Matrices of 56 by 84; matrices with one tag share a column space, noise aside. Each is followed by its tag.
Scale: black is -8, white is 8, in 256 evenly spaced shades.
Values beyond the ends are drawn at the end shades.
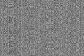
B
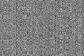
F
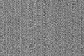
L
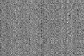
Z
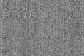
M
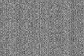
Z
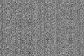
Z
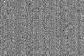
F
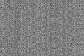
B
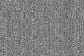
M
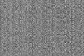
B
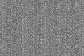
L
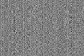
B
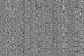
B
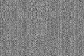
M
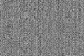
M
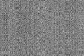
F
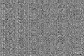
Z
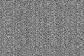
L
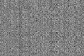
B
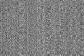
F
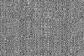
M
